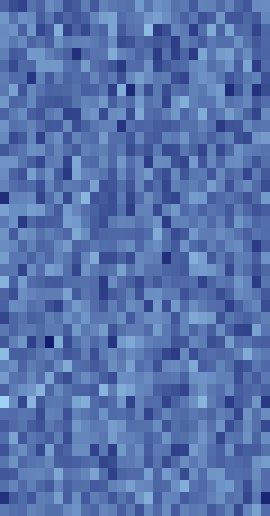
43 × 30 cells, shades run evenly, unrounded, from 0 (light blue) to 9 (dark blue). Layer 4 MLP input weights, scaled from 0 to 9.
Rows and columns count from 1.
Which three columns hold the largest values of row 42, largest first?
30, 1, 28
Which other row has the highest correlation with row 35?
12
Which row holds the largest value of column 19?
22
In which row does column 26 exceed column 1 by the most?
34
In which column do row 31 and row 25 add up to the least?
8
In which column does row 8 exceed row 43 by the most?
29
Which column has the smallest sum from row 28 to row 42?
14
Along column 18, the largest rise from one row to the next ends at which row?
3
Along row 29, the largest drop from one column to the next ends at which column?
7
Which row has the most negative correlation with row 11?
42
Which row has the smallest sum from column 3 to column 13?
33
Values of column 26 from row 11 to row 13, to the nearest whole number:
6 4 5
